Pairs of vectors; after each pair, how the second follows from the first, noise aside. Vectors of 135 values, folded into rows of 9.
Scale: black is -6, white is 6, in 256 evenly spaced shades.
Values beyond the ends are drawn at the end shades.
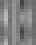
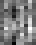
reversed, scaled up.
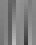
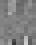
negated, partly zeroed.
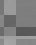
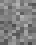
shuffled.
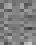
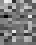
reversed, scaled up.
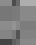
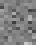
shuffled.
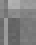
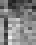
negated, scaled up.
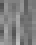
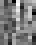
reversed, scaled up.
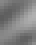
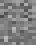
shuffled.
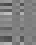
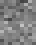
shuffled.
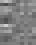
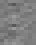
wrapped around, negated, shrunk.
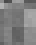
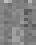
negated, partly zeroed.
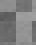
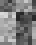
negated, scaled up.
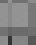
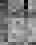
reversed, scaled up.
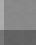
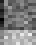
negated, scaled up.
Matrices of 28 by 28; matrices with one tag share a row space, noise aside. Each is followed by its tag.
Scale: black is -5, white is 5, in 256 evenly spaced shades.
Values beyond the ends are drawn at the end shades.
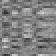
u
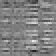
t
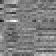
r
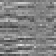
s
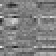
r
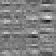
t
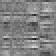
t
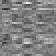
u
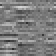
s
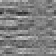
s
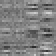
t
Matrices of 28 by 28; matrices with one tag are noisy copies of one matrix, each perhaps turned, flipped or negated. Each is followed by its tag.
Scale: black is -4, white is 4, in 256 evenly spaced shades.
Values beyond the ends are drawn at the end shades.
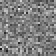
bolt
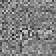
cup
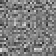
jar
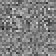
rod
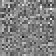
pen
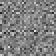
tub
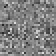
rod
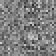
rod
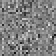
rod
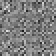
tub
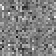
rod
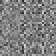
tub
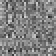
bolt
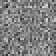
bolt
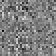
rod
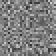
jar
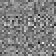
cup
